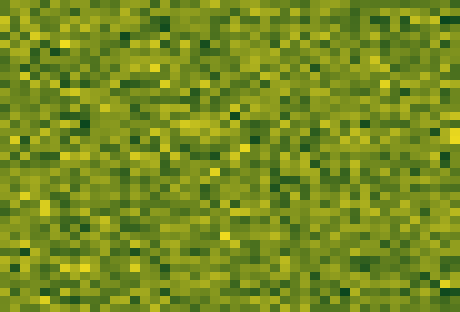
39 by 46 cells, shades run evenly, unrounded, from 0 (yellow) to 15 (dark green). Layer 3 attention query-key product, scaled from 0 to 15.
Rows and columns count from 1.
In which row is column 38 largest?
3
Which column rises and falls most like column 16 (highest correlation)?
31
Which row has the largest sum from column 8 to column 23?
32
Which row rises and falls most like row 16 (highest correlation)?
37
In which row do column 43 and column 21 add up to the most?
6
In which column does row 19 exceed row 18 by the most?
46
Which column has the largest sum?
13
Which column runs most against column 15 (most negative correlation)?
41
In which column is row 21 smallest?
36
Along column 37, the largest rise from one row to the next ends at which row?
16
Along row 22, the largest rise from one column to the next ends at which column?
23
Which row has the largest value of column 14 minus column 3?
10
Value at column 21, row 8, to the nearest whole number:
8
